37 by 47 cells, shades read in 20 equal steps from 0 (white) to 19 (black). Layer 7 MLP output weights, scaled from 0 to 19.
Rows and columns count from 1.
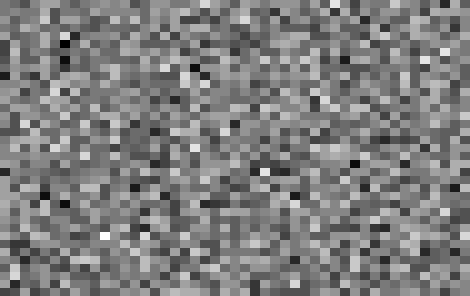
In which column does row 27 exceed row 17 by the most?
18
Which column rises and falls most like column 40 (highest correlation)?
22
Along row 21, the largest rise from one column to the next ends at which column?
36
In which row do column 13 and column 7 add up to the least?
25
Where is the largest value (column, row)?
7, 6
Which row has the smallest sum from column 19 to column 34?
1
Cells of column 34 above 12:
5
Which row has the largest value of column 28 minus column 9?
24
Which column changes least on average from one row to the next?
42
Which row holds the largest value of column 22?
26
